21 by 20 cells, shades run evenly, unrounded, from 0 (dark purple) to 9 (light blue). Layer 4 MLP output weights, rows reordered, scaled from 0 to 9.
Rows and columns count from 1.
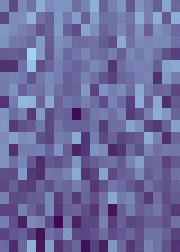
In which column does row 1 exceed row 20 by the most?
5
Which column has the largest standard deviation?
4
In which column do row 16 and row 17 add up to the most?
13
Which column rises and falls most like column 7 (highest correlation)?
11
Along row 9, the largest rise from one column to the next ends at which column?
16
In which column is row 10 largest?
18
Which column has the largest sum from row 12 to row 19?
12
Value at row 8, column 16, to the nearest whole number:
7
